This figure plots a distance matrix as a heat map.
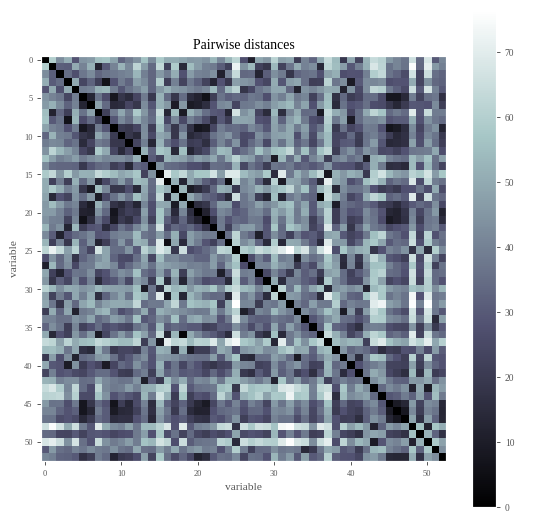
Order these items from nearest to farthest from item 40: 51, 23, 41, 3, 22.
3, 22, 23, 41, 51
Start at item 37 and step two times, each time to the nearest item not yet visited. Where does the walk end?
30
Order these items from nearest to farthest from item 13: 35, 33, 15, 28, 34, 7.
15, 34, 28, 35, 7, 33
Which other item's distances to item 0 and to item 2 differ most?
28
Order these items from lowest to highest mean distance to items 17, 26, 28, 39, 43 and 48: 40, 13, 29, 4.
40, 4, 29, 13
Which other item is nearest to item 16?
24
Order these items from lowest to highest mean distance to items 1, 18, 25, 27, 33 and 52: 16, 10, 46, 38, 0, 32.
46, 10, 16, 0, 38, 32
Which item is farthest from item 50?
32
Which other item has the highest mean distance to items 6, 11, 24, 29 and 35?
37
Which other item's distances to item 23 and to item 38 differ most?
44
